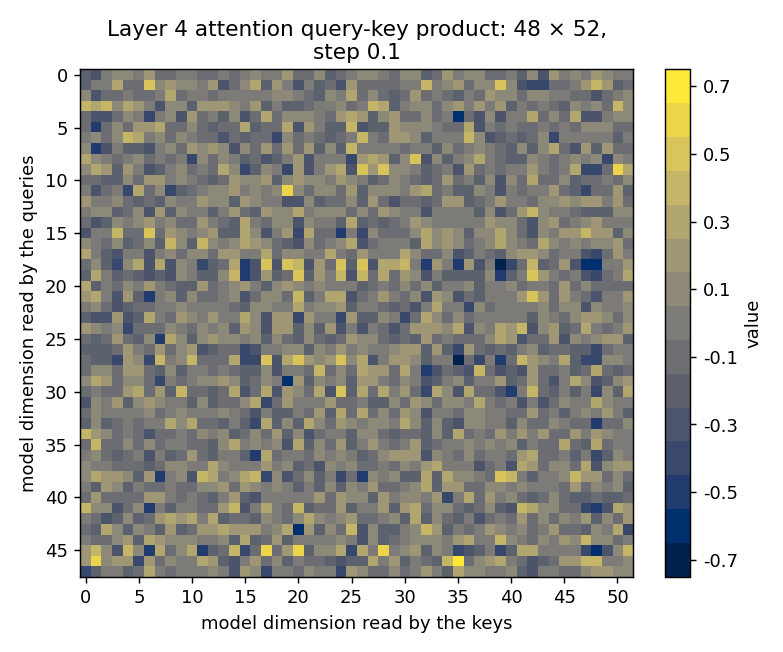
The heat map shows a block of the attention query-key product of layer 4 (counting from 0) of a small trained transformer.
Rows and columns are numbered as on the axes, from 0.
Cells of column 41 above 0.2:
5
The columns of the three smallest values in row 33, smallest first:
48, 16, 35
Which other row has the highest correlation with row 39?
43
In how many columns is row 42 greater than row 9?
21
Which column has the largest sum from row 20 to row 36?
24
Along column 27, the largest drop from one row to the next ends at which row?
4
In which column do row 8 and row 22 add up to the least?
25
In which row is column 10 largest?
27
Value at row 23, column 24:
-0.4
